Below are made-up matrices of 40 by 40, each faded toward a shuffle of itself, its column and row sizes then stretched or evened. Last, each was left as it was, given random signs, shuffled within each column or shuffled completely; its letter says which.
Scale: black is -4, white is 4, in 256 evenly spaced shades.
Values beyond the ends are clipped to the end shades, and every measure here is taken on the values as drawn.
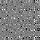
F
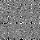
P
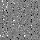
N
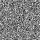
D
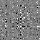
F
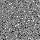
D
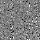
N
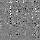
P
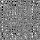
F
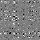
F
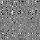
F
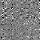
F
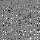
P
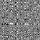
F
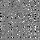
P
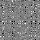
P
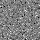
D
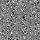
N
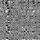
F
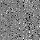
N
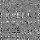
F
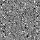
N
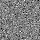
D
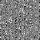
N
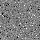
D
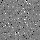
D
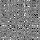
F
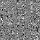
N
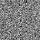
N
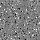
D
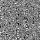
N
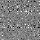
P
